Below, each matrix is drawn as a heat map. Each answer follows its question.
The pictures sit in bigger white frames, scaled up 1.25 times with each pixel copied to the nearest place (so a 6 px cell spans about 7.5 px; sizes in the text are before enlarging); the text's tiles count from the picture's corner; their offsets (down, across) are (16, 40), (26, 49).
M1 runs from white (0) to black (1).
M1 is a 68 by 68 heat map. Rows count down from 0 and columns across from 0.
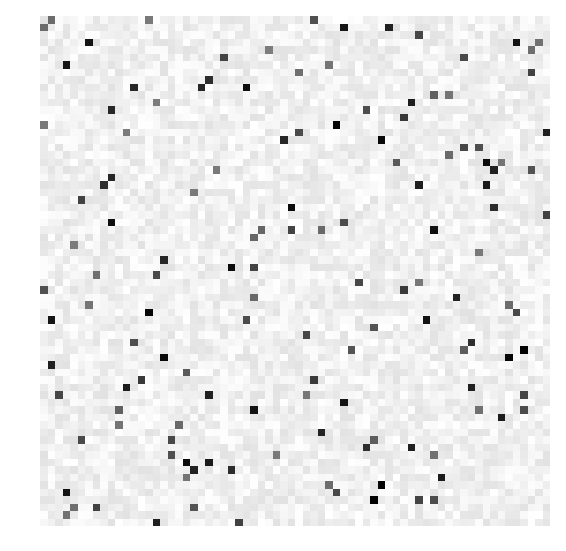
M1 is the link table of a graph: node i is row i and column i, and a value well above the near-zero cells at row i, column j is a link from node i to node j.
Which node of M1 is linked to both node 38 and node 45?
node 62
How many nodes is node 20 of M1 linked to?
3
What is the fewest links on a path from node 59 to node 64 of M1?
3
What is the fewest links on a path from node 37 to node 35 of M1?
5
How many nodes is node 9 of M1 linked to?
3
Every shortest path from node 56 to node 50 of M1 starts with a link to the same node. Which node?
node 44
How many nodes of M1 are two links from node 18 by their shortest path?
1
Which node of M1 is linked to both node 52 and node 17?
node 58
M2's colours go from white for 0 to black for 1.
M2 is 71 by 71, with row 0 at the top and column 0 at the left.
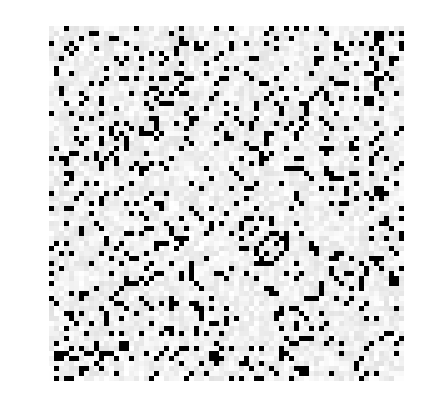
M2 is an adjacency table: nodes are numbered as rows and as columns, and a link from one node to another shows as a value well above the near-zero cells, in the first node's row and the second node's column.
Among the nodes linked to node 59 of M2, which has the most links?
node 49
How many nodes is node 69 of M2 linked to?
11
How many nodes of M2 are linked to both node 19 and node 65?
1
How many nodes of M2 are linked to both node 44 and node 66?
3
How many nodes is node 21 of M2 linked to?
12
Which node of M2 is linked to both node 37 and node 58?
node 35
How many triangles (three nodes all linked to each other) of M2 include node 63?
8
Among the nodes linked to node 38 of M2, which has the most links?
node 26
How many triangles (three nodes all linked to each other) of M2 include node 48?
4
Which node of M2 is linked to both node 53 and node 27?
node 13
